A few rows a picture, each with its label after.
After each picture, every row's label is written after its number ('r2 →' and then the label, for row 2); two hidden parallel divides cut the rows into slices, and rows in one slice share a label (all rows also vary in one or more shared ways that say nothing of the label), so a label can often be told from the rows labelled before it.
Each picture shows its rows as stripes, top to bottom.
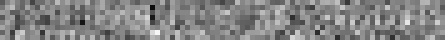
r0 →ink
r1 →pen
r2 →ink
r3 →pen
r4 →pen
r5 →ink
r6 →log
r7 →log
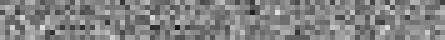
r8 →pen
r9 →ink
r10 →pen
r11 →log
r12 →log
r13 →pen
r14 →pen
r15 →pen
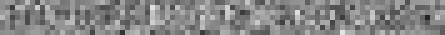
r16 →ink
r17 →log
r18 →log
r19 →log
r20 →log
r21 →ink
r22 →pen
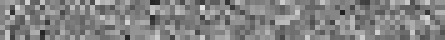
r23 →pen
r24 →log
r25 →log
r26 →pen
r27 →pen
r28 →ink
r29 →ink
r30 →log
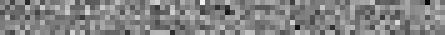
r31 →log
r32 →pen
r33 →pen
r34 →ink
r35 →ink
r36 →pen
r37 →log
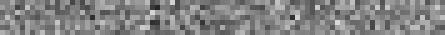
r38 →pen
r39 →pen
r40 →log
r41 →ink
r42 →pen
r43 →pen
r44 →ink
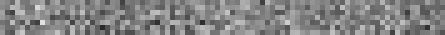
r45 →ink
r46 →ink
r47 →log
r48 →ink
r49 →pen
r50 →log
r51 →log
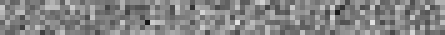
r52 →ink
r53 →log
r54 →log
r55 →ink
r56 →log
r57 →ink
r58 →ink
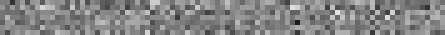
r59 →log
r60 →log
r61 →pen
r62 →ink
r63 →pen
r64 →ink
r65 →pen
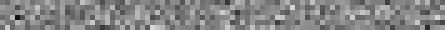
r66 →ink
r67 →ink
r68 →ink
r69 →pen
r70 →ink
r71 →log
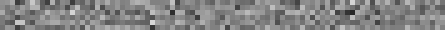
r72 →pen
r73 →ink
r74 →log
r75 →ink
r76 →log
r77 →pen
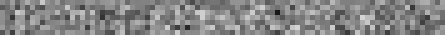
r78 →ink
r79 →ink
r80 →log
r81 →log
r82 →ink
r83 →log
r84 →log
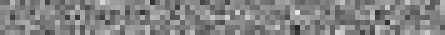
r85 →pen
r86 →ink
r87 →log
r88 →log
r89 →ink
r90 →pen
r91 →pen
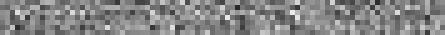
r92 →log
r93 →pen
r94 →log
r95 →log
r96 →ink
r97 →pen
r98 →ink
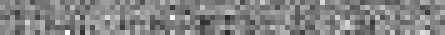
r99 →ink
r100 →ink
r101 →ink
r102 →pen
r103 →pen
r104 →pen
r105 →pen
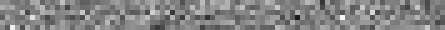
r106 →ink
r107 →ink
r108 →log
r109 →pen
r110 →ink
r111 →pen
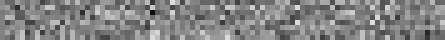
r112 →pen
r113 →log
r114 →pen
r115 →pen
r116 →log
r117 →ink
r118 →log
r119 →log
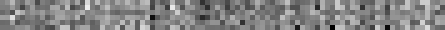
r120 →pen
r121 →pen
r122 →ink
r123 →pen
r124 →ink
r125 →pen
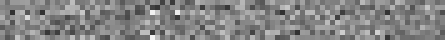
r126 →ink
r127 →pen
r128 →log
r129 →ink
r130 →ink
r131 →ink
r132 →pen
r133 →log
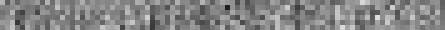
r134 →ink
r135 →pen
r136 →pen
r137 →pen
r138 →pen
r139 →pen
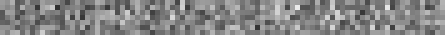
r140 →ink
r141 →log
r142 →pen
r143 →pen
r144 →ink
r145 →log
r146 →ink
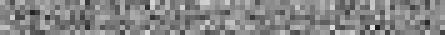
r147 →log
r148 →log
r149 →ink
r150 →pen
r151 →ink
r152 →log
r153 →pen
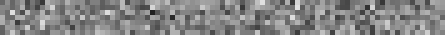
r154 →log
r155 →log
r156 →pen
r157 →log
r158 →ink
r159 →pen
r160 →pen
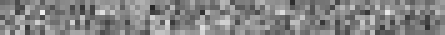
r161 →ink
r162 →pen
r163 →pen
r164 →log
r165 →log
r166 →log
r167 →log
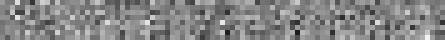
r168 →log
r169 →ink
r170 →pen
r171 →log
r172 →pen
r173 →ink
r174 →pen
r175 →pen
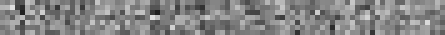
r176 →pen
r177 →pen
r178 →pen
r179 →log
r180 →pen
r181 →pen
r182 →pen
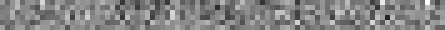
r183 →pen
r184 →ink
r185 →pen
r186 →pen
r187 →log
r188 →ink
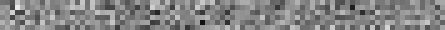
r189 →log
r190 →log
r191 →pen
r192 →log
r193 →pen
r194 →log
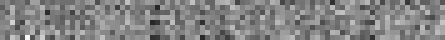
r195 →ink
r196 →ink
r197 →pen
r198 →ink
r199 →pen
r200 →ink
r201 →ink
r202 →pen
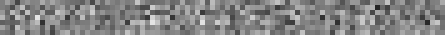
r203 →ink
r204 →log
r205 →pen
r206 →log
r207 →log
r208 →ink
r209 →ink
